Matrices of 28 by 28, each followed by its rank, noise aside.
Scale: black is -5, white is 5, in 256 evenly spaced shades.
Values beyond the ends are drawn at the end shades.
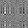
one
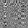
four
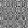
three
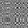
one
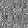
four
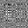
three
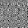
three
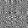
two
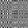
one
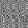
three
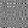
two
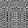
two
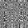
three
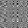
two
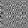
two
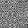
three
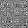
four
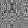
three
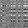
one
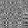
two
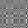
one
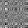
one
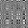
one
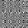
three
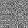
four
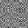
three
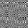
two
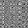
two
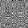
three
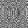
four
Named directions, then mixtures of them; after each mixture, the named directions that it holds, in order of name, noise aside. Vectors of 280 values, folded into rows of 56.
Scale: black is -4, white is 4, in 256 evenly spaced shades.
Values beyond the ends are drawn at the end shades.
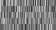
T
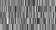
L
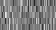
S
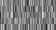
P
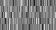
S.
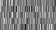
P, T.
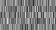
L, T.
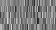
L, P.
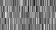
S.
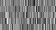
L, S.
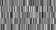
P, S.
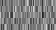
P.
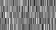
S.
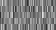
P.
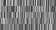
T.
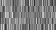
P, S.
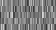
P.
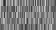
T.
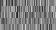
T.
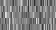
S.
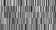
S, T.
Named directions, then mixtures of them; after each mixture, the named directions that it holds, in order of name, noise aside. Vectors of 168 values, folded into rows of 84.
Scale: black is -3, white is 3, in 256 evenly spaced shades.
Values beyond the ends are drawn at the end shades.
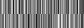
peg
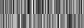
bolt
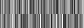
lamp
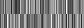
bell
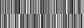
bell, lamp.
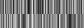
bolt.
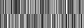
bell.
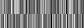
bell, peg.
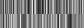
bolt.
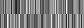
bell.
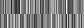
bell.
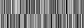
bell.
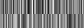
bolt.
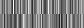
bolt, peg.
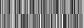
lamp.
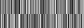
bell, lamp.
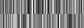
bolt.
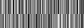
peg.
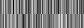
bolt, peg.
